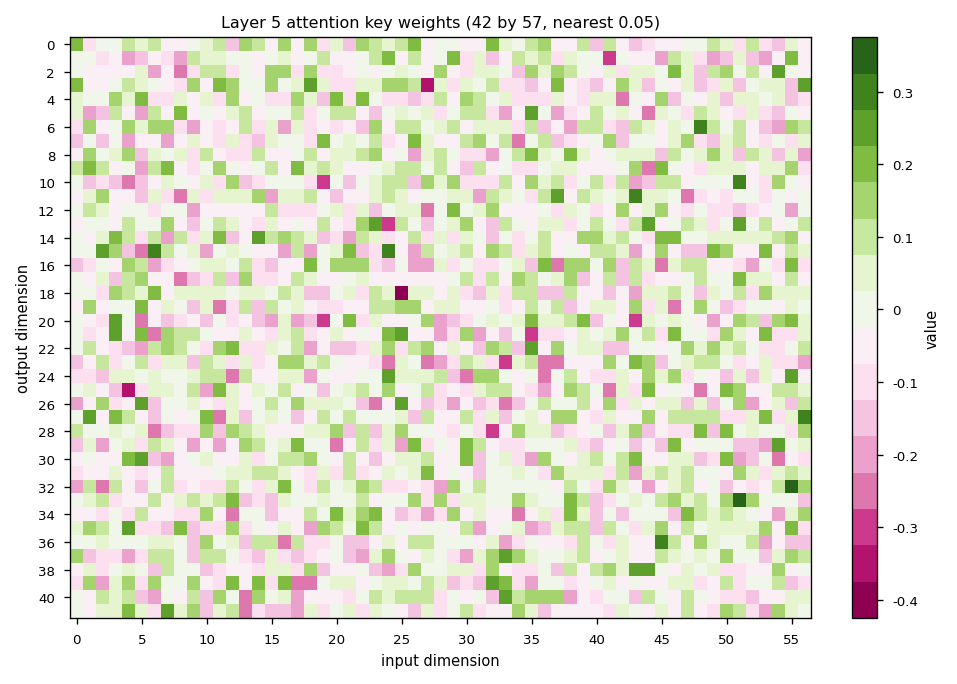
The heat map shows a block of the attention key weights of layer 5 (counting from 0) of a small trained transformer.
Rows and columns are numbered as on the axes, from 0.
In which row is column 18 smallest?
39
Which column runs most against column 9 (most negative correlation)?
48
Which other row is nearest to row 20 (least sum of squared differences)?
31
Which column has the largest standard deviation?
5
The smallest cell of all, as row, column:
18, 25
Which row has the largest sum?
33
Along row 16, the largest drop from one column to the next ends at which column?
37
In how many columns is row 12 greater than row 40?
23
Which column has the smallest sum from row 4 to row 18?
9
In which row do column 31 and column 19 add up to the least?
10
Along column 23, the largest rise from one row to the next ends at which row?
13
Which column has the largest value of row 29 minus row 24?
30
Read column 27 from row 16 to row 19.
-0.2 -0.05 0.05 -0.05
